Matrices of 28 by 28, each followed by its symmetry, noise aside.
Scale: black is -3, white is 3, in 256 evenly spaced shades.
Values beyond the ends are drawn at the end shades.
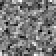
same after a half turn.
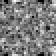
mirrored top to bottom.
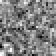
symmetric across the other diagonal.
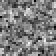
same after a half turn.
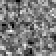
symmetric across the other diagonal.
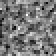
mirrored top to bottom.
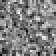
symmetric across the other diagonal.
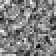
symmetric.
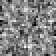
same after a half turn.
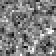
symmetric.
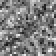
symmetric.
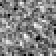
symmetric.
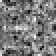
mirrored top to bottom.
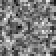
mirrored top to bottom.
